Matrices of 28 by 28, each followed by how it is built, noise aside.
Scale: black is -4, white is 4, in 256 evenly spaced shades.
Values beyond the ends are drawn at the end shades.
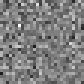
low rank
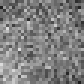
smooth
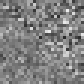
upper triangular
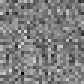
blocks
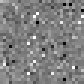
sparse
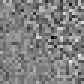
upper triangular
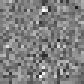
low rank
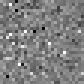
sparse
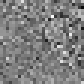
upper triangular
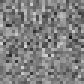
blocks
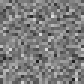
repeating columns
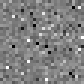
sparse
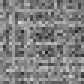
blocks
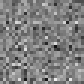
low rank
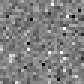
sparse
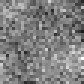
smooth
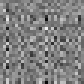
low rank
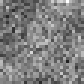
smooth
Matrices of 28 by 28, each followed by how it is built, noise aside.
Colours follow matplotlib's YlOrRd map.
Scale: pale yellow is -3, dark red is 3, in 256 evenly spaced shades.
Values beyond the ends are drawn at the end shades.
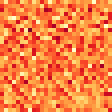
repeating columns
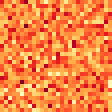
noise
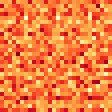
repeating columns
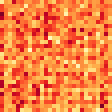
blocks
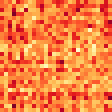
blocks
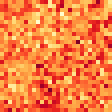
smooth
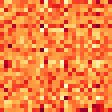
low rank
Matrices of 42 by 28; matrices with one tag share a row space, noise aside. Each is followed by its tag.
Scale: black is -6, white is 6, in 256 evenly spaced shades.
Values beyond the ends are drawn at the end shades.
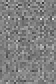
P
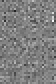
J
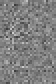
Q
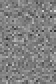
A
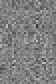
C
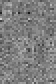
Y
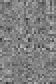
Y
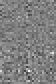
Y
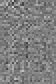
Q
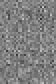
P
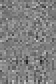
C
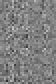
Q
